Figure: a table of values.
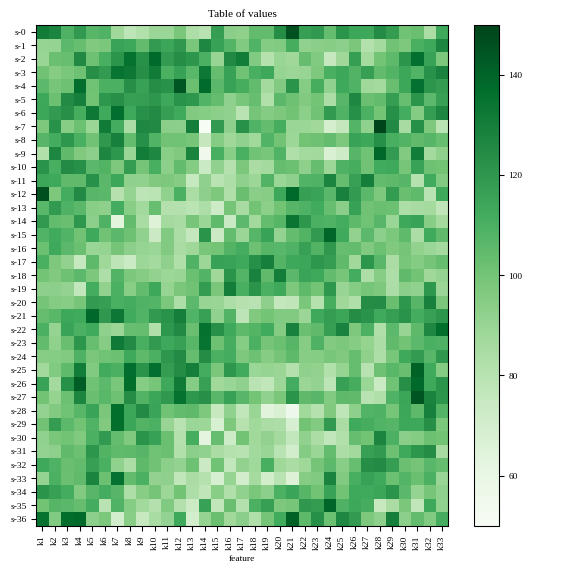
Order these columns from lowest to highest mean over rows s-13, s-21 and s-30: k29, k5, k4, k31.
k31, k4, k29, k5
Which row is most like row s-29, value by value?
s-33
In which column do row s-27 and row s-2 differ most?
k21
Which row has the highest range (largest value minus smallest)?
s-7
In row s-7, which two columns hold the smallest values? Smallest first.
k14, k24
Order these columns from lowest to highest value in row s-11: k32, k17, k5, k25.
k17, k25, k32, k5
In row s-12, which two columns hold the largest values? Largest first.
k1, k21
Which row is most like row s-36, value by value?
s-12
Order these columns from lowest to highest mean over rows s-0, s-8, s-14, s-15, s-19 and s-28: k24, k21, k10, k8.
k10, k8, k21, k24
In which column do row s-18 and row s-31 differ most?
k20
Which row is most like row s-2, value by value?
s-25
